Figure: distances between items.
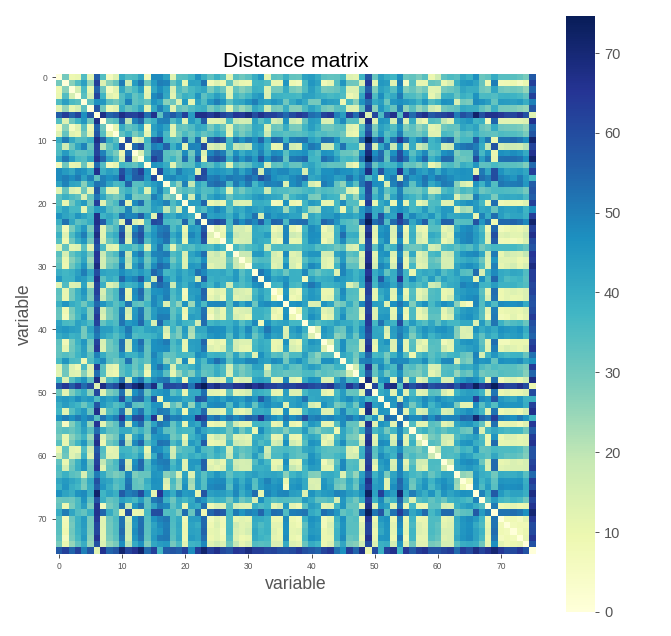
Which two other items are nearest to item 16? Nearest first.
51, 54
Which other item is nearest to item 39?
32
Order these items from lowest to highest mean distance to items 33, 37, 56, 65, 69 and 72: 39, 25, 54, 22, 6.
25, 39, 22, 54, 6
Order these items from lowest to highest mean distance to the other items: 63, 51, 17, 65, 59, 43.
43, 59, 63, 65, 17, 51
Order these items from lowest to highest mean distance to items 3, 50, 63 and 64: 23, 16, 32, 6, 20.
20, 23, 32, 16, 6
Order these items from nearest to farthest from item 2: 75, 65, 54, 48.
48, 65, 54, 75
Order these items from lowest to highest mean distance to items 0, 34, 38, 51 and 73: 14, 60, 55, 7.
55, 7, 14, 60
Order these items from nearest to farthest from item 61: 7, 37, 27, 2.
37, 7, 2, 27
